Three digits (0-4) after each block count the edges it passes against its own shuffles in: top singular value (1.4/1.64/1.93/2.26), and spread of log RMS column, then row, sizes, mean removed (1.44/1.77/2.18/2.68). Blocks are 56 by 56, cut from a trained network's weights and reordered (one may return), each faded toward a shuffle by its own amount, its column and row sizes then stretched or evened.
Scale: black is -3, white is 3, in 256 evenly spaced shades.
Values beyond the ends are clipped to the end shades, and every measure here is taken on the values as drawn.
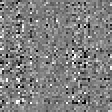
0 4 3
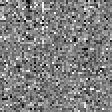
1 2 1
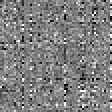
1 4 1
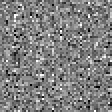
1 3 0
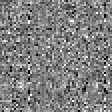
1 3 0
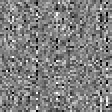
3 3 2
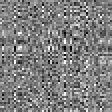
4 4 1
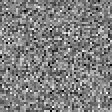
1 0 0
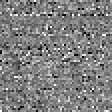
1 0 3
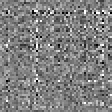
3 2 3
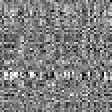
4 2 3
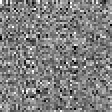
3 2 2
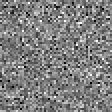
1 0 0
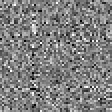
3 0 1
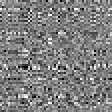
4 2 4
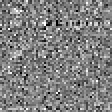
3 3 2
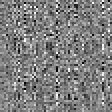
4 4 1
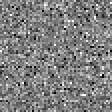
0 0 2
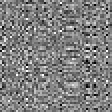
4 3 1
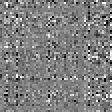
2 4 4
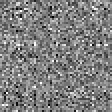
2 2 2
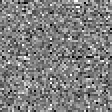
1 1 0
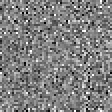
1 1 1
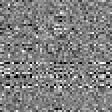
4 2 4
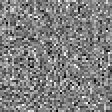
2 0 0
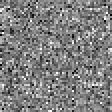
0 1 0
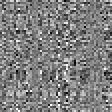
4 4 0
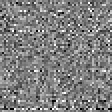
2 1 3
